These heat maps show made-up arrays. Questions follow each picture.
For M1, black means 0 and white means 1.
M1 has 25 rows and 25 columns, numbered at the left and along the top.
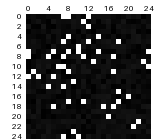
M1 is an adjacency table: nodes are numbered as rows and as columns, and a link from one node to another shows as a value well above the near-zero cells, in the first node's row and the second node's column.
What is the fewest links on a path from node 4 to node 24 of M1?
3
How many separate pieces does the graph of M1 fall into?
6
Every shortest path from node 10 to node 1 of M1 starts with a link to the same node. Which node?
node 7
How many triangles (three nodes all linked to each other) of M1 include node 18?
0
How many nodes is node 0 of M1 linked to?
3
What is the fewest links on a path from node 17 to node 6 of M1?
4
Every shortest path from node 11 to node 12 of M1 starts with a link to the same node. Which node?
node 8
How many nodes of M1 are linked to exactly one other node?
10
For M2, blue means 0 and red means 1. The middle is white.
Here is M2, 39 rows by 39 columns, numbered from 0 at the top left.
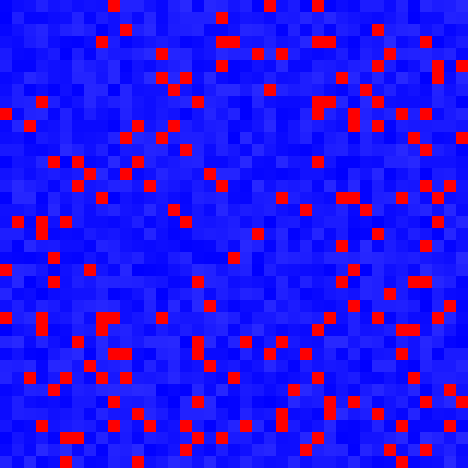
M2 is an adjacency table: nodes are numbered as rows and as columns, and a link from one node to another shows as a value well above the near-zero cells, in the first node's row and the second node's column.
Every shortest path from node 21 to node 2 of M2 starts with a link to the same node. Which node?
node 19
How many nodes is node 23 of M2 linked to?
5
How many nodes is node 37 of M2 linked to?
4
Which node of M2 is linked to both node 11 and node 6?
node 13
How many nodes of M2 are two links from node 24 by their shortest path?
2
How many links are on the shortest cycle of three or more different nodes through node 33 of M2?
3
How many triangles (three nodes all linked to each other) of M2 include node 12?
1
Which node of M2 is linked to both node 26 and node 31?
node 8
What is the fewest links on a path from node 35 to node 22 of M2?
3
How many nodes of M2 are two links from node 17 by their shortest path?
4
